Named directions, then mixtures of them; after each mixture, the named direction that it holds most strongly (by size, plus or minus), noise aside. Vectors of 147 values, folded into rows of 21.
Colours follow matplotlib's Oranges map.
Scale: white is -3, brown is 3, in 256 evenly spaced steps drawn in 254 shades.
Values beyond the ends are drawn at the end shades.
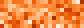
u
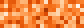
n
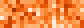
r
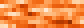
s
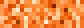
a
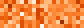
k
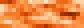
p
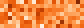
k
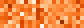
k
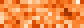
u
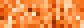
r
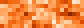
p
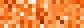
k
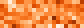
u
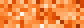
k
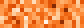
a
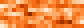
s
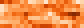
p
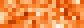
u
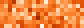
n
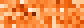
r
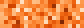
a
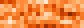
p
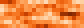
p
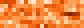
p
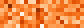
k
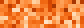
a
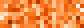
n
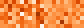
k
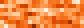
s
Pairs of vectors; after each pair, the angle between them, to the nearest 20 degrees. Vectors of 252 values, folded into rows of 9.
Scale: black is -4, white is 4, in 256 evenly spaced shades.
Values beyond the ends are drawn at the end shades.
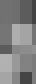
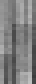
120 degrees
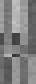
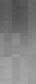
120 degrees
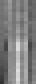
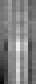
20 degrees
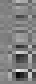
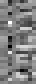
120 degrees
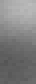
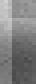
40 degrees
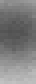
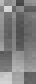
60 degrees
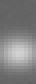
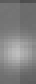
20 degrees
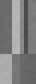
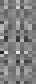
80 degrees
